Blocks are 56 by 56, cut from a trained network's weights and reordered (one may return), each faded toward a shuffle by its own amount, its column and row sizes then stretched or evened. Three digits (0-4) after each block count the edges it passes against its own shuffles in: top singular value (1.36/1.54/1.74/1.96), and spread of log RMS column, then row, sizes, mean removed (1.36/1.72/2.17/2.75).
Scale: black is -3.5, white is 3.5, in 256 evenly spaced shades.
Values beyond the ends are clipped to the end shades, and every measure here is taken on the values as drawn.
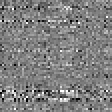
4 2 4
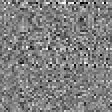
4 2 3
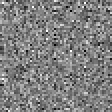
1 2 1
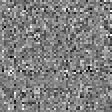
2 3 3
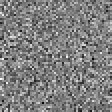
1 1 0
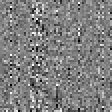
2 4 1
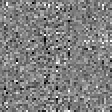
0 3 2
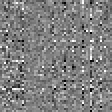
3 4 2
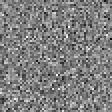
2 0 1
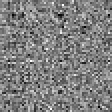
3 1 1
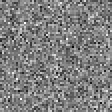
0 0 0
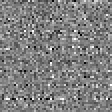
1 1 3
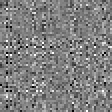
3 4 2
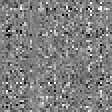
0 4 3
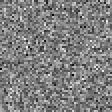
0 0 0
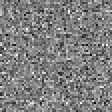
0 0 2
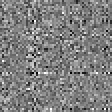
4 3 2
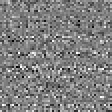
1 0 4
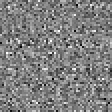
1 0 3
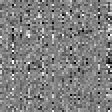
0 4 2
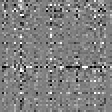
2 4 4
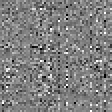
0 4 3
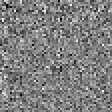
2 2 1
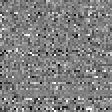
1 2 4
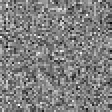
2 1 0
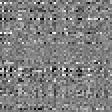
4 2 4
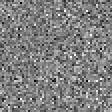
0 1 1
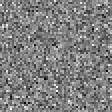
0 1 1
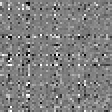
3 4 4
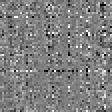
2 4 3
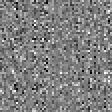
0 4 1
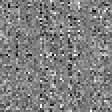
1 4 1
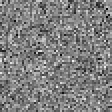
0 0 0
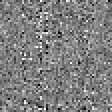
0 3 2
